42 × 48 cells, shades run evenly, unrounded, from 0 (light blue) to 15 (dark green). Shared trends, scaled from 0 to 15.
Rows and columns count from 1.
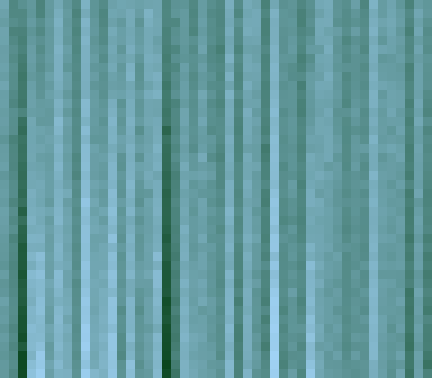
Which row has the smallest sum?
42
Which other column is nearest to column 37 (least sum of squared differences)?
17
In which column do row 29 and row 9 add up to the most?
3
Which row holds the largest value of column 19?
41
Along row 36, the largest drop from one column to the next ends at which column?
4
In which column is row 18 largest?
19
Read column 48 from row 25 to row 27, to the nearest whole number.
8 8 9
